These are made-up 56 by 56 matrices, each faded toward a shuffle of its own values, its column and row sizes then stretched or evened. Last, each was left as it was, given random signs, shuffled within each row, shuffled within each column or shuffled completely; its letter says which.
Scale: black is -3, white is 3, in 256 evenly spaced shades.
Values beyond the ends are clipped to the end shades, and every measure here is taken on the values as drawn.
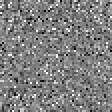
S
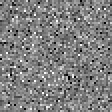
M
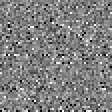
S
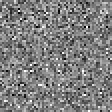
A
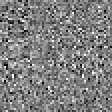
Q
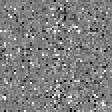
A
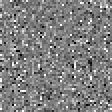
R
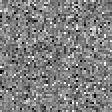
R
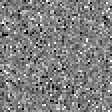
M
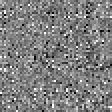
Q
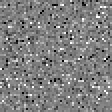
S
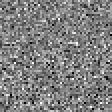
S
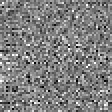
Q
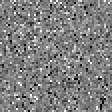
R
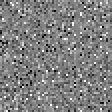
R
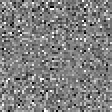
Q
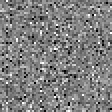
R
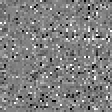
Q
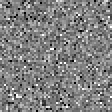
M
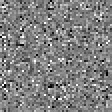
A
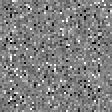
R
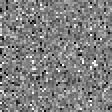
R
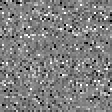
S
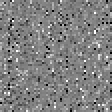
R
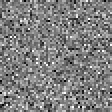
S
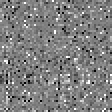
Q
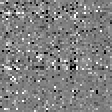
Q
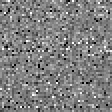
S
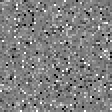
M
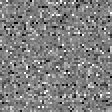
S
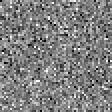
M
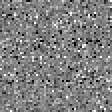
S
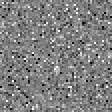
M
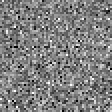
S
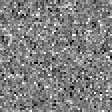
M
